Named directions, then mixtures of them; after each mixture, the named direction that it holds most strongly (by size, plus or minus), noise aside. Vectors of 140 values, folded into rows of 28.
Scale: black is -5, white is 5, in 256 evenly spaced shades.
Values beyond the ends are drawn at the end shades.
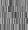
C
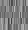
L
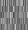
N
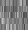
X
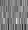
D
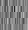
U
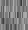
X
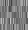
C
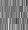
D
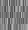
U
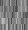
X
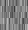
U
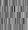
U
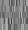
L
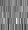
D
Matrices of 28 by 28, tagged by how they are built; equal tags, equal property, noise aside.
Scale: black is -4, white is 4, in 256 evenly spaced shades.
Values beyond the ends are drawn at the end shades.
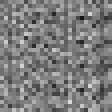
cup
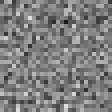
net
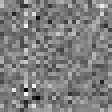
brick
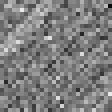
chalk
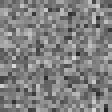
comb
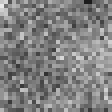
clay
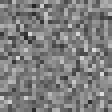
comb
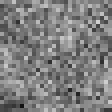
clay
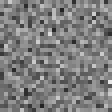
comb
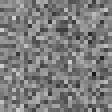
cup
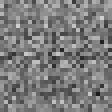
net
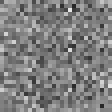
cup
